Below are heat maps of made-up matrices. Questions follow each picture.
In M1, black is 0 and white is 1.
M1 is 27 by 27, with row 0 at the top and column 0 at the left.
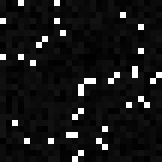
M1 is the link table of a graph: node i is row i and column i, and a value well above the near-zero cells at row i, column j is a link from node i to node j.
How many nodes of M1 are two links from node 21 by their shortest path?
1
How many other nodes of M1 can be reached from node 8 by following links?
3
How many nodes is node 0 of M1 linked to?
2
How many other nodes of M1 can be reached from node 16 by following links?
3
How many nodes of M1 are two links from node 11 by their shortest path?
1
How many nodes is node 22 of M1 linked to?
2
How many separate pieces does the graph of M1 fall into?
9
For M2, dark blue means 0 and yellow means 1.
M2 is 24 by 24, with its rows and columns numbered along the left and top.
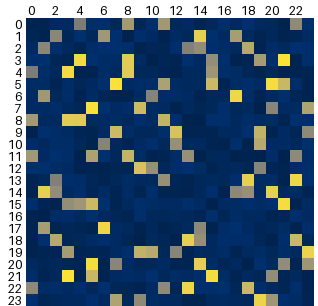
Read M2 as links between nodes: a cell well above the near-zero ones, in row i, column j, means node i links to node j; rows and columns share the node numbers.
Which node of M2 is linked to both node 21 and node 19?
node 3
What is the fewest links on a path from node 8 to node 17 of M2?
5
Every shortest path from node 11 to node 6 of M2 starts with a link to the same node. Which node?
node 13
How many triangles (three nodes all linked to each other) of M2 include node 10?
1
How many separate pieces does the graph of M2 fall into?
2
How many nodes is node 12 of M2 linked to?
3
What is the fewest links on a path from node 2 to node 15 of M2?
4
